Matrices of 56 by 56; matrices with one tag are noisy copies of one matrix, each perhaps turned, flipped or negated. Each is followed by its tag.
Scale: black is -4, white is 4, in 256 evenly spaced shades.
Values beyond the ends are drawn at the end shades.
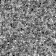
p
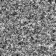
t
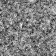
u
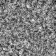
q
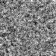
q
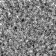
q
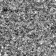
t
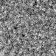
q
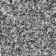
p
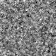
q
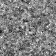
u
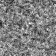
u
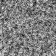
q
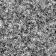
u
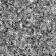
u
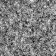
u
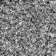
q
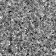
t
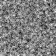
q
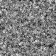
t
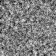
q
